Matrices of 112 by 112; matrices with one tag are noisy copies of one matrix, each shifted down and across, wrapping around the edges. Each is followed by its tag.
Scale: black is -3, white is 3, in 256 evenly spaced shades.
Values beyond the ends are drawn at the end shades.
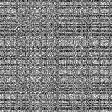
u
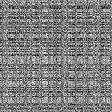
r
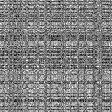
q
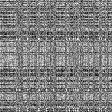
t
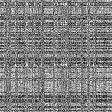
t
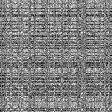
q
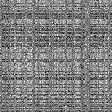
q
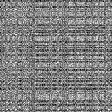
u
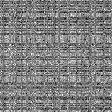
r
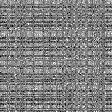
u
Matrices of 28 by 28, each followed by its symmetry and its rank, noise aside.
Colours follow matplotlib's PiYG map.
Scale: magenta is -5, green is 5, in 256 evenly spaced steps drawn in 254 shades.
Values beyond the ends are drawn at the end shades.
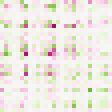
symmetric, rank two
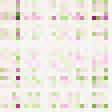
no symmetry, rank two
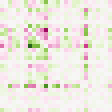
antisymmetric, rank two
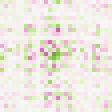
symmetric, rank three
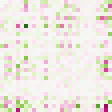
no symmetry, rank four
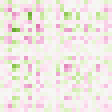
symmetric, rank three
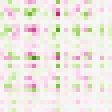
no symmetry, rank two
